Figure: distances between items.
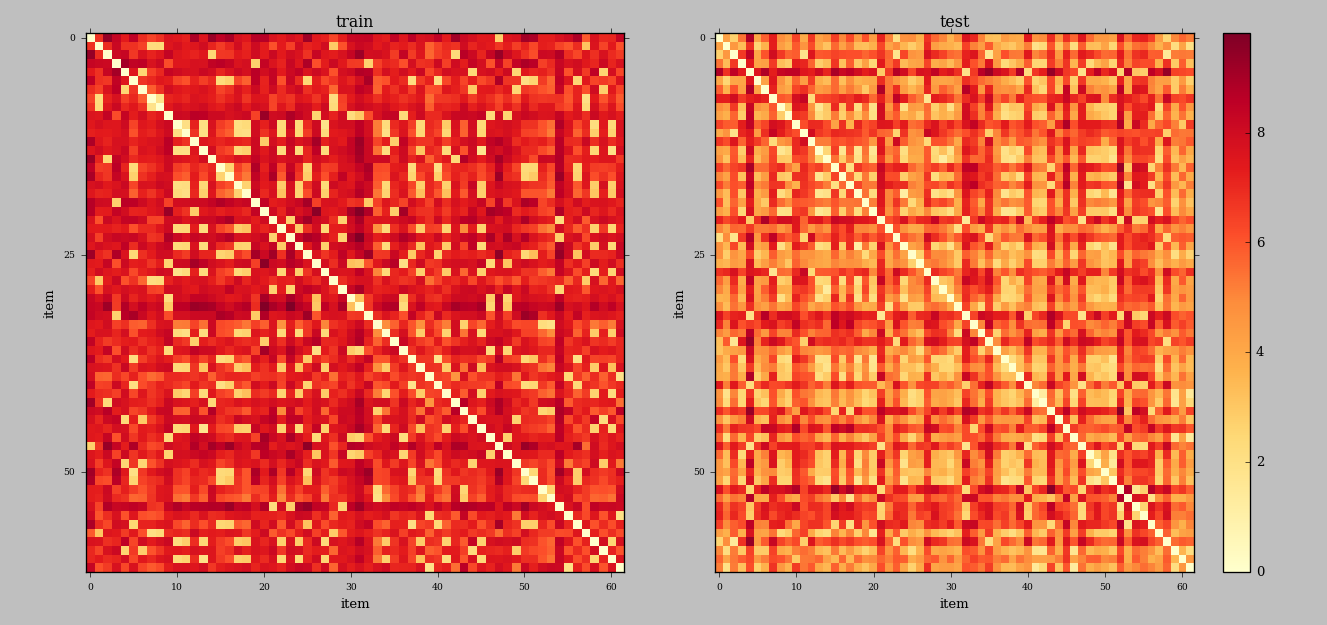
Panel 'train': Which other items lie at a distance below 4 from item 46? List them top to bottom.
9, 26, 30, 31, 36, 48
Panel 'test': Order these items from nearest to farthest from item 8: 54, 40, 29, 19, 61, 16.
16, 29, 61, 19, 40, 54
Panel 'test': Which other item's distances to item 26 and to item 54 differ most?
52
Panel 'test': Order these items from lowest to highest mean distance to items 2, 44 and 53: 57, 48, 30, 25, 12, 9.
25, 9, 57, 30, 48, 12
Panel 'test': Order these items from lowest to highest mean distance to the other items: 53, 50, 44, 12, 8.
50, 8, 44, 53, 12
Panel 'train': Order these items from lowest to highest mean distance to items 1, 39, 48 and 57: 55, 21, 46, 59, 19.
55, 46, 59, 21, 19
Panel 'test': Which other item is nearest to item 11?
2
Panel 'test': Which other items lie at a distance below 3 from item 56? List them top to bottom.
15, 17, 43, 53
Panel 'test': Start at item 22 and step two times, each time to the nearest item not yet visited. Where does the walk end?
34
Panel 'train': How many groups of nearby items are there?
12
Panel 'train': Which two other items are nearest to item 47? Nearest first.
0, 57
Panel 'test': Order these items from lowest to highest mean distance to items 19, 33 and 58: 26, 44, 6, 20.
26, 44, 6, 20
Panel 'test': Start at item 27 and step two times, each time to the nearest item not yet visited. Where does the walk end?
12
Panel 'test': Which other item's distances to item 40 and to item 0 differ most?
4
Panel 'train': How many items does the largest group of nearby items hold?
14
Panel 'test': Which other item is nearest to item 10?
60
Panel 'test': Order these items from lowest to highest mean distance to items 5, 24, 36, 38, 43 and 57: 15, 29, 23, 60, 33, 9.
9, 29, 60, 15, 23, 33
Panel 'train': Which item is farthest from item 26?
20
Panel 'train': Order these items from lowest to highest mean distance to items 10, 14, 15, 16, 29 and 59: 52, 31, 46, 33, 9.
33, 52, 46, 9, 31
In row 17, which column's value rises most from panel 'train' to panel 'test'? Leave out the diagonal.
45
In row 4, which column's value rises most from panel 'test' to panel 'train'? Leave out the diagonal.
32
